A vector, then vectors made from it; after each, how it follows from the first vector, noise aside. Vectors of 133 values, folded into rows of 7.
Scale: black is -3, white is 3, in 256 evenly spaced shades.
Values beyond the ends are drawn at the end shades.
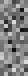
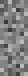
wrapped around, shrunk.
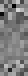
reversed, negated, partly zeroed.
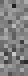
wrapped around, shrunk.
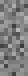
reversed, shrunk.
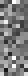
wrapped around, negated.
